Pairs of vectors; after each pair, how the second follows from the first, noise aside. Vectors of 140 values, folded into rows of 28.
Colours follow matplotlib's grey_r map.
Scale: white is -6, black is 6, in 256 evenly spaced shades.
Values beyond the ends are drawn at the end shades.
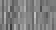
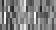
scaled up.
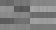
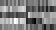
reversed, scaled up.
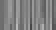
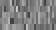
shuffled.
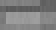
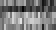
scaled up.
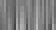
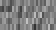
shuffled.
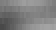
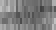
wrapped around, negated.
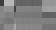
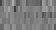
partly zeroed.
